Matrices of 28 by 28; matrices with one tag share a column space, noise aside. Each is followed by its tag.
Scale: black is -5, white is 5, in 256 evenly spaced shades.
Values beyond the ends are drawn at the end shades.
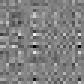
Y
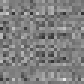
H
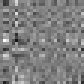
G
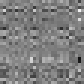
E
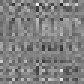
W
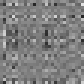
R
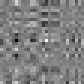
G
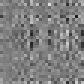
R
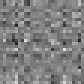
G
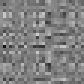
Y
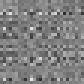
H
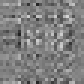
R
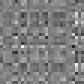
Y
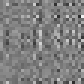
R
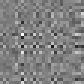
Y
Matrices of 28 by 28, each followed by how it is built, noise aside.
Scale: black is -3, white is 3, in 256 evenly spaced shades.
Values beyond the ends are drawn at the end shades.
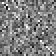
diagonal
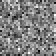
repeating rows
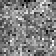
smooth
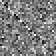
diagonal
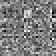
low rank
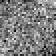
smooth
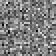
repeating rows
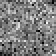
smooth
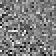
lower triangular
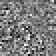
lower triangular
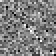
diagonal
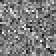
diagonal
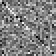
diagonal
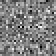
low rank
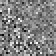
lower triangular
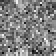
smooth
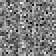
repeating rows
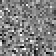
lower triangular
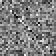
diagonal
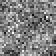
smooth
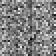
repeating rows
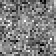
smooth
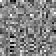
low rank
